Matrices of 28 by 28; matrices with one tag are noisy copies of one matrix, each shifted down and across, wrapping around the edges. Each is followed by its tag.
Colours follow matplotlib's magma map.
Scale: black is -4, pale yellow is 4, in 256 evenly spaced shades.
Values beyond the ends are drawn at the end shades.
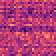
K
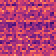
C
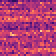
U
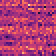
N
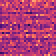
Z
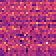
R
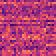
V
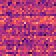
N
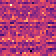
V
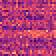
N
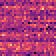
N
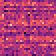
V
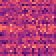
N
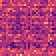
K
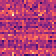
U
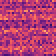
U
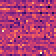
Z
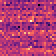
U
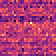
K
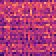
K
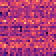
U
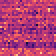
K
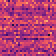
R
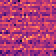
C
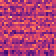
C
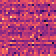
V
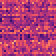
K
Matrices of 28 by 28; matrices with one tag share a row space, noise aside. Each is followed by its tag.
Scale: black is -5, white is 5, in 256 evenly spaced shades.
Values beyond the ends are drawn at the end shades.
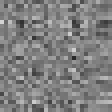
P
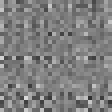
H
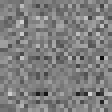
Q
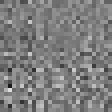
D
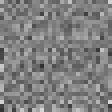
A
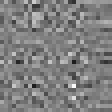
P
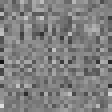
A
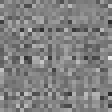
A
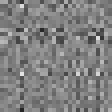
Q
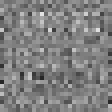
A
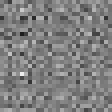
D
